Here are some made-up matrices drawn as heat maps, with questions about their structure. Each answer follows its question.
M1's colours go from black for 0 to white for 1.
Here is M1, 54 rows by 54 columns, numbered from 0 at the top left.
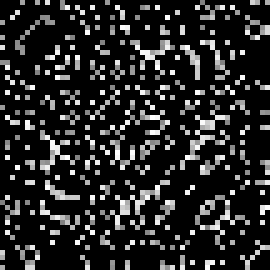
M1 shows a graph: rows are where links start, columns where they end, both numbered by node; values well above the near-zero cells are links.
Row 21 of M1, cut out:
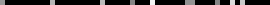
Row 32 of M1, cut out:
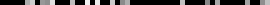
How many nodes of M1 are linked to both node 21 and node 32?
2
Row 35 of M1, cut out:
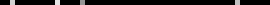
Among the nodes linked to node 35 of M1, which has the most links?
node 11
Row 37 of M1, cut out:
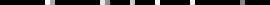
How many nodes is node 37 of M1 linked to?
8
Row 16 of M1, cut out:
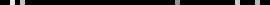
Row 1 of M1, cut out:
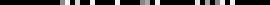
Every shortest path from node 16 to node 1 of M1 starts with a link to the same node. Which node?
node 47
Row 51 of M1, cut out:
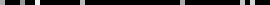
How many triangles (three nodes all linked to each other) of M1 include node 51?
7
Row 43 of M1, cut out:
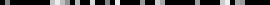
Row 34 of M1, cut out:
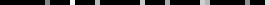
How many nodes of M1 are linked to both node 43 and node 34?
1
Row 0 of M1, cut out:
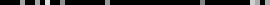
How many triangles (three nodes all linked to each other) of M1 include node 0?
7
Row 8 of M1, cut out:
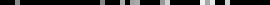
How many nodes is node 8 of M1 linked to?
11
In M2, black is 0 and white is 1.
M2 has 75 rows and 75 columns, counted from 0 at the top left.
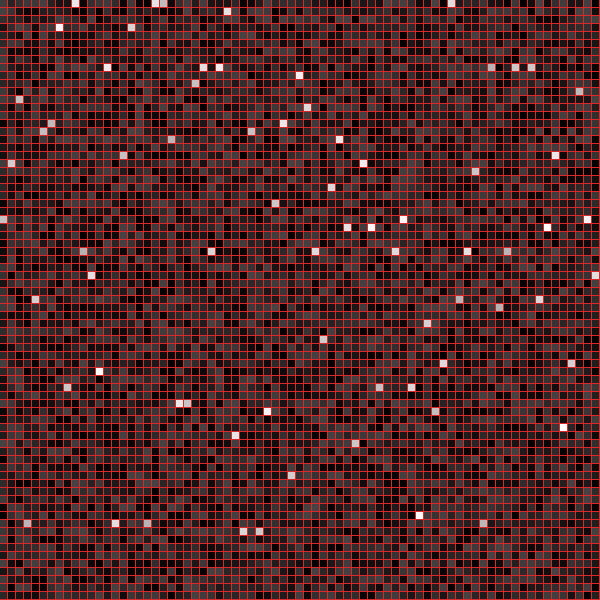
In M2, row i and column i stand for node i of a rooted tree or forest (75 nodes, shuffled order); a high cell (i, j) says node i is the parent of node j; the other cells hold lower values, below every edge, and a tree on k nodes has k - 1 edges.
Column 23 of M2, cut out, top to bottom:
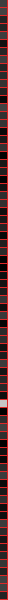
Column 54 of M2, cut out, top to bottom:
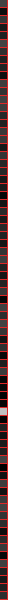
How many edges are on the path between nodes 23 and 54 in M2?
6
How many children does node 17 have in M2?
2
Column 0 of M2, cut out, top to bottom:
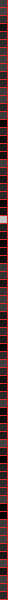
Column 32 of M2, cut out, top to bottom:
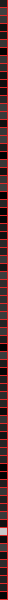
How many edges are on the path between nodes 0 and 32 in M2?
4
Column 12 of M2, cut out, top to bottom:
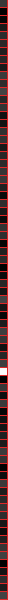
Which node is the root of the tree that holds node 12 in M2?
48
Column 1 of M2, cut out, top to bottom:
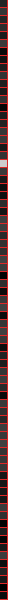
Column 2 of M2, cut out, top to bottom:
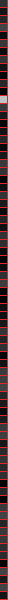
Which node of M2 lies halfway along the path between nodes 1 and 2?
46
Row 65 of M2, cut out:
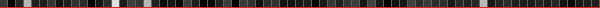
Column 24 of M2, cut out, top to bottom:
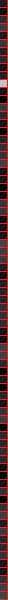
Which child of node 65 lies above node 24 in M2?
3
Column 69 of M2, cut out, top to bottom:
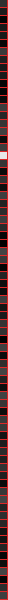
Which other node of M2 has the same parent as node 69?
15
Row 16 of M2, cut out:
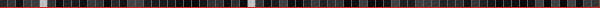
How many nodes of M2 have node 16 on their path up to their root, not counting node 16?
9
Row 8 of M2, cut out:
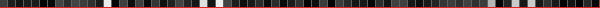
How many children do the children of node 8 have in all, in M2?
8
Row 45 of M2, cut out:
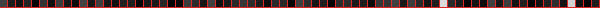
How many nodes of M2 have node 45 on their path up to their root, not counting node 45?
3
